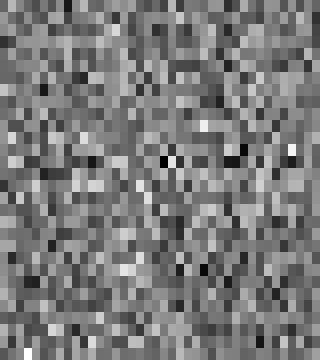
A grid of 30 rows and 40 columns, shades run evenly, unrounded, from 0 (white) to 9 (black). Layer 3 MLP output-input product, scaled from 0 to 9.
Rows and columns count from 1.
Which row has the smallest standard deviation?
27
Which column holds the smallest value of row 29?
12
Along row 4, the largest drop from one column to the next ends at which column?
31
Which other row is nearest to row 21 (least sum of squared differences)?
3
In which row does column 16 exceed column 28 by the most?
16
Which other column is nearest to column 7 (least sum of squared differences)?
20
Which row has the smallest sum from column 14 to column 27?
15
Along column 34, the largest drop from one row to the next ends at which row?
13
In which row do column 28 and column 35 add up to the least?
18
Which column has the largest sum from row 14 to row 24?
4
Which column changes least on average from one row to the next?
14
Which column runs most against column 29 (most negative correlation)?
6
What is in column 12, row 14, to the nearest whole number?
8
